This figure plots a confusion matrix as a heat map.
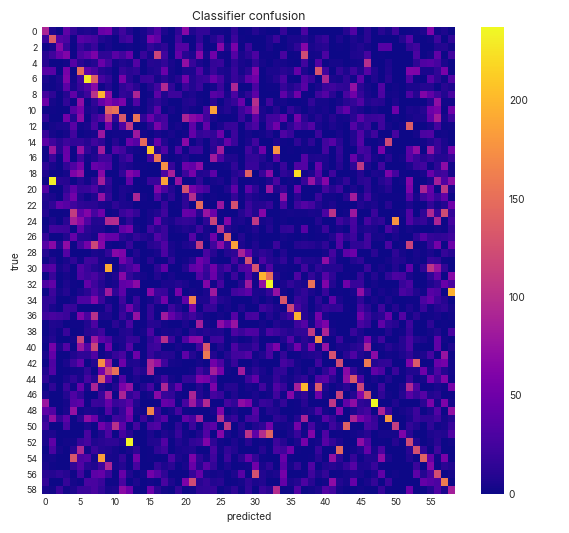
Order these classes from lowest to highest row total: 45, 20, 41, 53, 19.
53, 41, 20, 19, 45
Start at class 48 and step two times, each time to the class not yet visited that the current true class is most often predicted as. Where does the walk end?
33
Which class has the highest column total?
8
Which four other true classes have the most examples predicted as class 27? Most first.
22, 7, 37, 2
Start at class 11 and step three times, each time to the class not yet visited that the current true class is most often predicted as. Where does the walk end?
7
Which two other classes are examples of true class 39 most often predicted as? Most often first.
5, 17
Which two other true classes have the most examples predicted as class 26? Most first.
50, 24
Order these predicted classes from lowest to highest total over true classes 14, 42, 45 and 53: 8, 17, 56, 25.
25, 56, 17, 8
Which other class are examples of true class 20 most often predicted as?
57
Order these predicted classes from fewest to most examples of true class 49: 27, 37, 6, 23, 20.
23, 27, 20, 6, 37
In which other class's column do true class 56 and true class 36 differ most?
30
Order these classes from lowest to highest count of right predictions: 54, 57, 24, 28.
28, 24, 54, 57
